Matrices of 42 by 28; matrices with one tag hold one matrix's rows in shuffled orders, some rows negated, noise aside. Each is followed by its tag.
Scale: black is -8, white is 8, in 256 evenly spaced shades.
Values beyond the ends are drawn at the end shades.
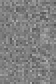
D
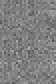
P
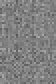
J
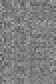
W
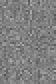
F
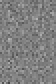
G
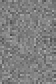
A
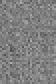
F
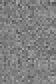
P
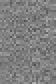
D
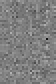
D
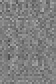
G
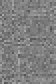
W
